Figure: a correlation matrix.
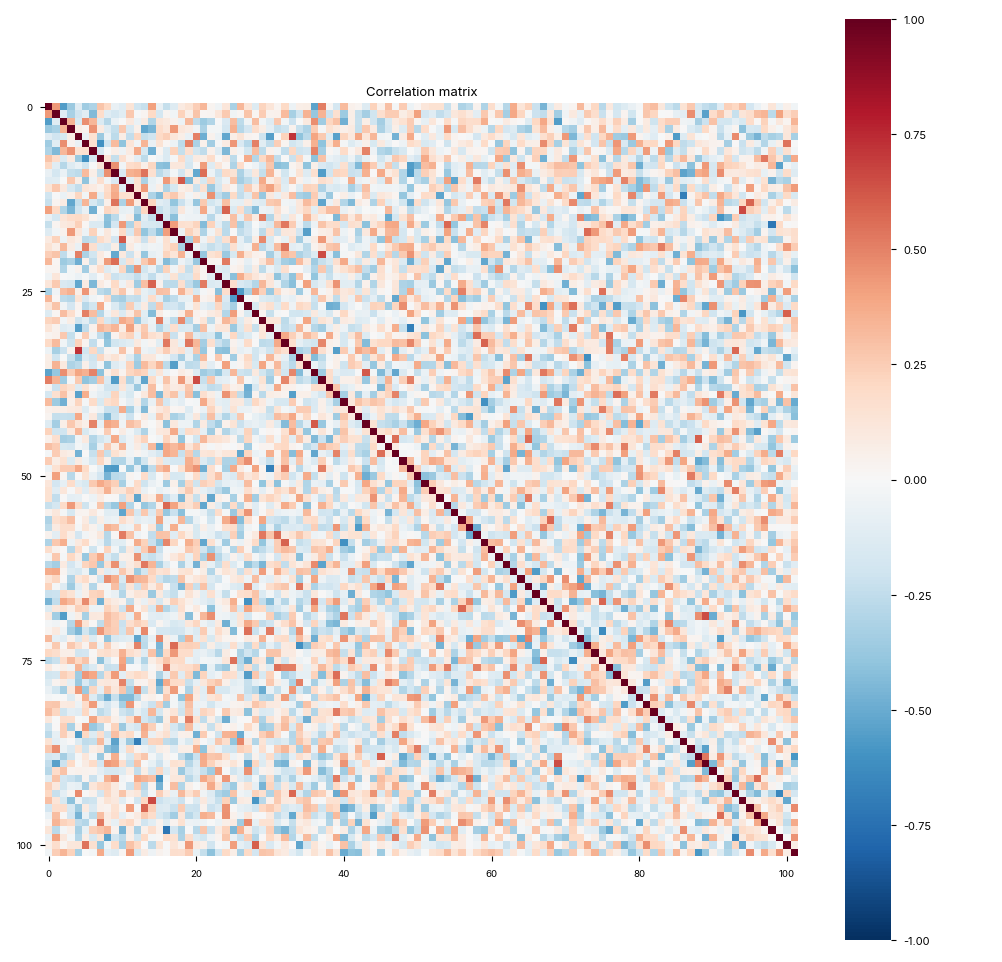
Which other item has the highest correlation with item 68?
56
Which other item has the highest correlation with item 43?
36
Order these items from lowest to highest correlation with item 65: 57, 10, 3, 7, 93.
3, 10, 57, 7, 93
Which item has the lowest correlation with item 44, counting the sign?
96
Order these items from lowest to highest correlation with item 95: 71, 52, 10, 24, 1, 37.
37, 52, 10, 1, 71, 24
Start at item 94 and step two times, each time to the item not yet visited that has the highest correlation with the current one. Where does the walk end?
24
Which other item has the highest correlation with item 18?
10
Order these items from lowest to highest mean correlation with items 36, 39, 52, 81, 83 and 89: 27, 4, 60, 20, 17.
27, 20, 4, 60, 17
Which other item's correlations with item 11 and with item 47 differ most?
64
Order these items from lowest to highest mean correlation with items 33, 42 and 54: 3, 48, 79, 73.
73, 48, 3, 79
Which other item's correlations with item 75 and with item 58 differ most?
67
